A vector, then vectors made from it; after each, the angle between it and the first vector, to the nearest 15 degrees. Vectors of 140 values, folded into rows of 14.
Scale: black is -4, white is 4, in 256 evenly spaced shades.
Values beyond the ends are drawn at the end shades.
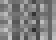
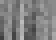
60 degrees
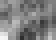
105 degrees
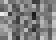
30 degrees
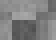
75 degrees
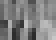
75 degrees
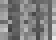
45 degrees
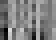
105 degrees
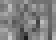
45 degrees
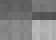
90 degrees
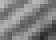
105 degrees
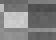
90 degrees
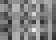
165 degrees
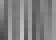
75 degrees
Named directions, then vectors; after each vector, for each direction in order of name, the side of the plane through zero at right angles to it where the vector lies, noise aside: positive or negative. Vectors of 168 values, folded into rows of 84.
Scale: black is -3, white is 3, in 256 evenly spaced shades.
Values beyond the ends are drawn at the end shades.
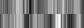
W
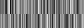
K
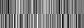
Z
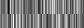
negative, positive, positive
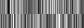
negative, positive, positive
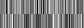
positive, positive, negative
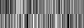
positive, positive, positive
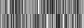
positive, negative, negative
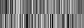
positive, positive, positive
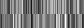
negative, positive, positive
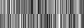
negative, positive, negative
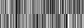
positive, negative, negative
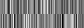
negative, negative, positive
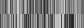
positive, positive, negative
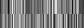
negative, positive, positive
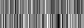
positive, negative, positive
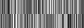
negative, positive, positive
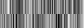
positive, negative, negative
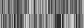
negative, negative, positive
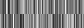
negative, negative, positive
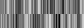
positive, negative, negative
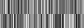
negative, negative, positive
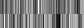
positive, negative, positive
